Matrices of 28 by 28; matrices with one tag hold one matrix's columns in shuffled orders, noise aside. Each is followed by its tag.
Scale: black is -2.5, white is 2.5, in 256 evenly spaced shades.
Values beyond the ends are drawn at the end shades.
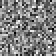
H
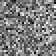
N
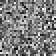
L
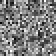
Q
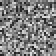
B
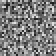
B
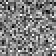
B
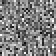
H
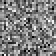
L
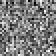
Q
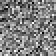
B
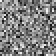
L
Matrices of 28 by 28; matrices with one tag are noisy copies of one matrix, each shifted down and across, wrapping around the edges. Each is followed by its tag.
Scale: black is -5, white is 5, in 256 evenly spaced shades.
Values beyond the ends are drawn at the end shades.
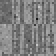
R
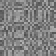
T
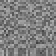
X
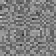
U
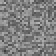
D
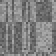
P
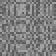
T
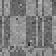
P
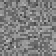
D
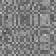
T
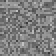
D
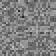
D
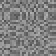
X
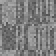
R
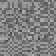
U
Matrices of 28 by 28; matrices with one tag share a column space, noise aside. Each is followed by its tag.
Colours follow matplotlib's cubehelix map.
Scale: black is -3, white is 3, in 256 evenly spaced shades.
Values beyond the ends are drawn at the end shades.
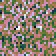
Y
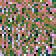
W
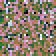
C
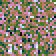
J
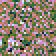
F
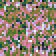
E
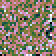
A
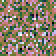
J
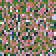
A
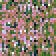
E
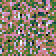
F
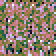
E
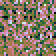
C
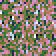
C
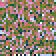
A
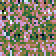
C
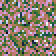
F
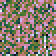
W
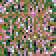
E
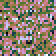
A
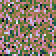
W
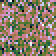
E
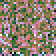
W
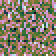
Y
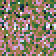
Y
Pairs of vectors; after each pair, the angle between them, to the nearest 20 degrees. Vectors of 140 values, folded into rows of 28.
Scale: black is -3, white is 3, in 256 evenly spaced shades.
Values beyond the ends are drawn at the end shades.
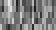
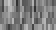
20 degrees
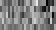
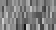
80 degrees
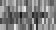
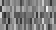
60 degrees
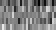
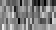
20 degrees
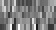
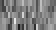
140 degrees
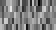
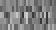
80 degrees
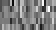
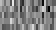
160 degrees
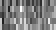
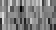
160 degrees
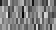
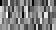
20 degrees
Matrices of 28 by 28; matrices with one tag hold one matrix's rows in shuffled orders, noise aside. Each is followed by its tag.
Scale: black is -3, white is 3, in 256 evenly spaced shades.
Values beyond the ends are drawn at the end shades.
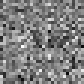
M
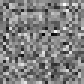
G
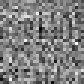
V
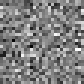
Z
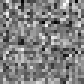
G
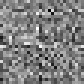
V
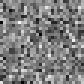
M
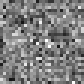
M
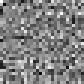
M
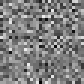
V
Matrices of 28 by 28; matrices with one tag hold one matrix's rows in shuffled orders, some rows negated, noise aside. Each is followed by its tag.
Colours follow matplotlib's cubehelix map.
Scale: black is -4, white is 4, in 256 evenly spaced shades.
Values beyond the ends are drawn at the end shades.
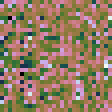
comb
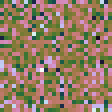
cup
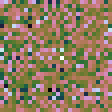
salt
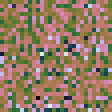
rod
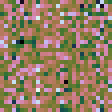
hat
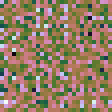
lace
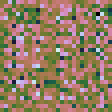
hat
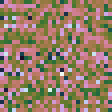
salt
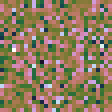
cup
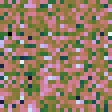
comb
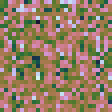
hat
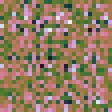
rod
